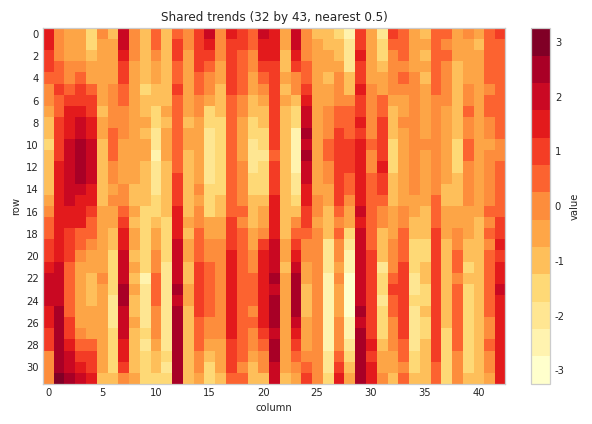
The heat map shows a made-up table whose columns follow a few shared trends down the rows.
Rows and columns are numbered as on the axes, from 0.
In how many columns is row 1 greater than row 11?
24
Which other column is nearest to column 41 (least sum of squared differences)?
18
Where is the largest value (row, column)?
31, 1
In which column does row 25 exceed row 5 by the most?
23
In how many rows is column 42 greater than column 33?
29
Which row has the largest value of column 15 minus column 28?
0
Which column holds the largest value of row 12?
3
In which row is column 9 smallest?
22
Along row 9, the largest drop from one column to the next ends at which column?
25
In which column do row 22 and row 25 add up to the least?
28
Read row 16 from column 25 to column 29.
0 -1 0.5 -0.5 2
